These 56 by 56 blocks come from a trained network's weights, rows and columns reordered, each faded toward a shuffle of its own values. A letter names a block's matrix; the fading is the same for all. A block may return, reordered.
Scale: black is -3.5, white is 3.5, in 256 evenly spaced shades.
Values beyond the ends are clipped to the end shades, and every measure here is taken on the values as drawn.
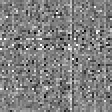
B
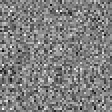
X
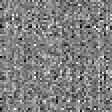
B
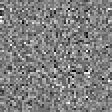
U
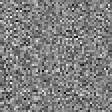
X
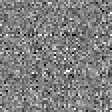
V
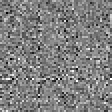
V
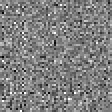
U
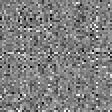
U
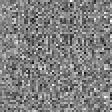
X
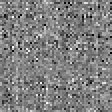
B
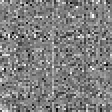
B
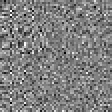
X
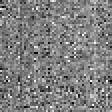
B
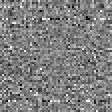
V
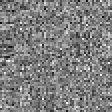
X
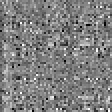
B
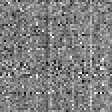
B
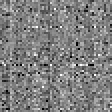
B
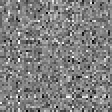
U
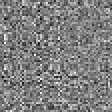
X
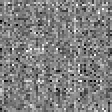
B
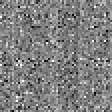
B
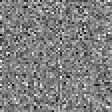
U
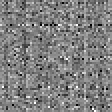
B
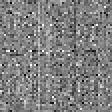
B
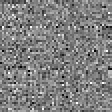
V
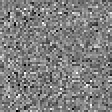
U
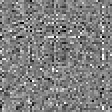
U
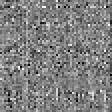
B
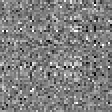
U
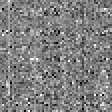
B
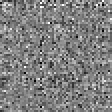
U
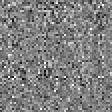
U
